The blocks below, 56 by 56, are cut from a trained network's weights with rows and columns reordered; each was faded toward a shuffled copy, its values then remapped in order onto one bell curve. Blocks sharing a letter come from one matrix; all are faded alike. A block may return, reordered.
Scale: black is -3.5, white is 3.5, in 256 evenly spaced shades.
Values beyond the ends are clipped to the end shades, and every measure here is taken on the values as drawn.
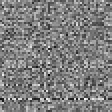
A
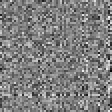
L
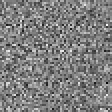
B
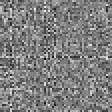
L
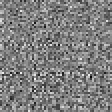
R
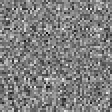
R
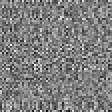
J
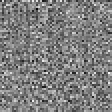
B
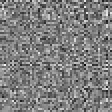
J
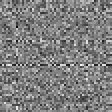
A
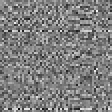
A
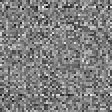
R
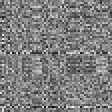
A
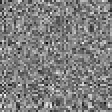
J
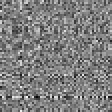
A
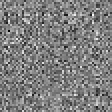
J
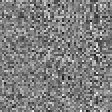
L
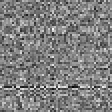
A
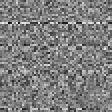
A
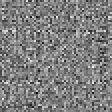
R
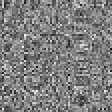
B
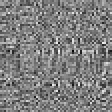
J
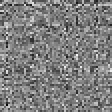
L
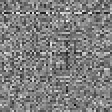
A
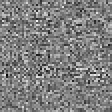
R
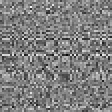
A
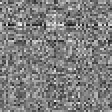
A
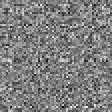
B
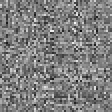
L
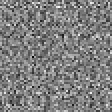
R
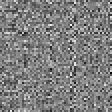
L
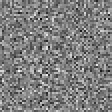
B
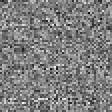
R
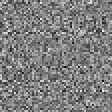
B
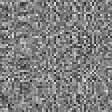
J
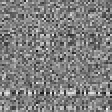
A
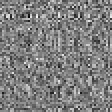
J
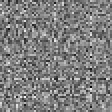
L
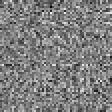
R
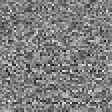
R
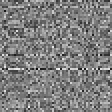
A
